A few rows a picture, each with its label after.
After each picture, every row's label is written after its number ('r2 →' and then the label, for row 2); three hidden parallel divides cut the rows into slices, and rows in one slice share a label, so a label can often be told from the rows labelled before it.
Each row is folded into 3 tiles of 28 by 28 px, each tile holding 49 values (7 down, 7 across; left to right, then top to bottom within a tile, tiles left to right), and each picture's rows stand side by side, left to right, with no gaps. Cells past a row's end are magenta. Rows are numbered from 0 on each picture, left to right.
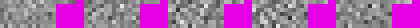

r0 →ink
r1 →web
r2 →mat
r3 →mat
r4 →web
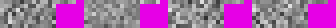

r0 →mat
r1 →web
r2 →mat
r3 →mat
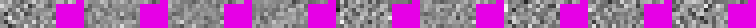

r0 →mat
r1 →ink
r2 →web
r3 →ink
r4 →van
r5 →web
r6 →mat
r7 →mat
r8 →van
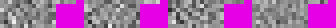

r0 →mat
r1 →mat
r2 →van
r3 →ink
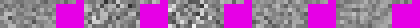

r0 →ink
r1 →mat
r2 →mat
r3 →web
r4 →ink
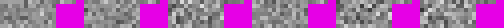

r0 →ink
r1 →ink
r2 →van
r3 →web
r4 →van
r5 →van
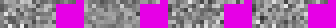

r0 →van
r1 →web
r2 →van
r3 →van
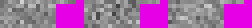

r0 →ink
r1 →web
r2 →web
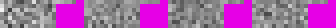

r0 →mat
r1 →web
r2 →web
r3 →web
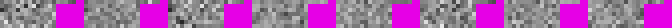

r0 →van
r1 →ink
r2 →van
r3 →web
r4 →web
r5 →van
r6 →web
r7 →web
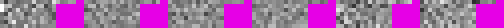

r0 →mat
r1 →ink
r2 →web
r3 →ink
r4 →mat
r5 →van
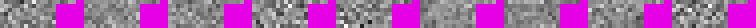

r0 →mat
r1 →ink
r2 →web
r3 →mat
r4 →van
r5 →ink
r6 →ink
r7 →web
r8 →mat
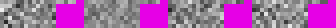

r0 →mat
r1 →web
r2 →van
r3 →van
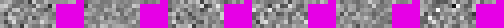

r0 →mat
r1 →ink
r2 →van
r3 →mat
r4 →web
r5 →mat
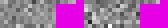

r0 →ink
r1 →mat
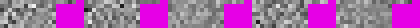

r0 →van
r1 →van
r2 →ink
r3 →mat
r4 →ink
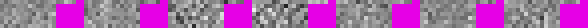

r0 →ink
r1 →ink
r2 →van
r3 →mat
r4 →web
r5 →ink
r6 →web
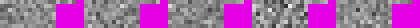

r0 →ink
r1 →web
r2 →web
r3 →mat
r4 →web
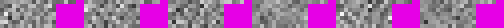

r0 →van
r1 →mat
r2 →mat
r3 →ink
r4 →van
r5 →web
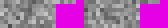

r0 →web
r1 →ink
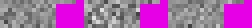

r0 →web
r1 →mat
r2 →web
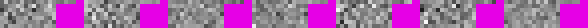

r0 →van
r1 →mat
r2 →ink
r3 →web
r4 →mat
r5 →van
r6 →web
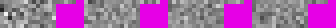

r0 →van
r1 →web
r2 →ink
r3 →ink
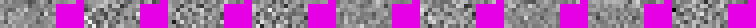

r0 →web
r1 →van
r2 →mat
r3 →mat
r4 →web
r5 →mat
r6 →web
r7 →ink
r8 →van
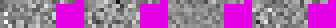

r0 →van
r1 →van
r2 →web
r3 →mat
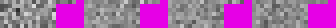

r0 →van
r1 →web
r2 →web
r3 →ink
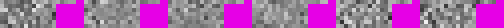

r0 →mat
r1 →ink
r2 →web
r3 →web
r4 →mat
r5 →van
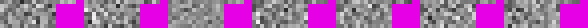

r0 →mat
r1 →mat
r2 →ink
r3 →van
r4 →van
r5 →van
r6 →van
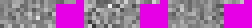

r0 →ink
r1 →mat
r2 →web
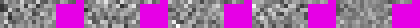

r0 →van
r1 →van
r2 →van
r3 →mat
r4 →ink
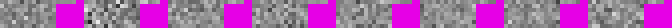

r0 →web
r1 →mat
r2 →web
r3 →ink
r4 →web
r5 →ink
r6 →ink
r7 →ink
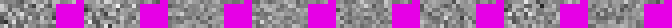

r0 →mat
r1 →van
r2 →ink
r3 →web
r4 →ink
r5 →ink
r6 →van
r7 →ink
